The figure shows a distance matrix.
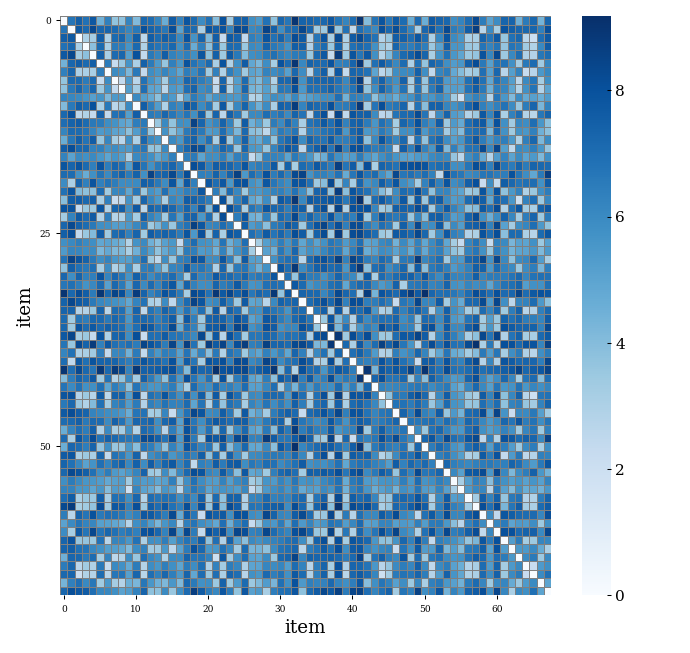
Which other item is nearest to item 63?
21
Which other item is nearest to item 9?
55
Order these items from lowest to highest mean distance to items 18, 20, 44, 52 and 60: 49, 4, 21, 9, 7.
4, 9, 49, 7, 21
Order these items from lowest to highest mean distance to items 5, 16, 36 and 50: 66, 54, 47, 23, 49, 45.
66, 23, 54, 49, 47, 45
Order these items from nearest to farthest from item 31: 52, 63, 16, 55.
16, 55, 52, 63
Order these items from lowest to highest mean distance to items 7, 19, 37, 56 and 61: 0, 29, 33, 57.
57, 29, 0, 33
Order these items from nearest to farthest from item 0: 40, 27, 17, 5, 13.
5, 27, 13, 40, 17
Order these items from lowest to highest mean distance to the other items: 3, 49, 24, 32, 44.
3, 44, 24, 49, 32
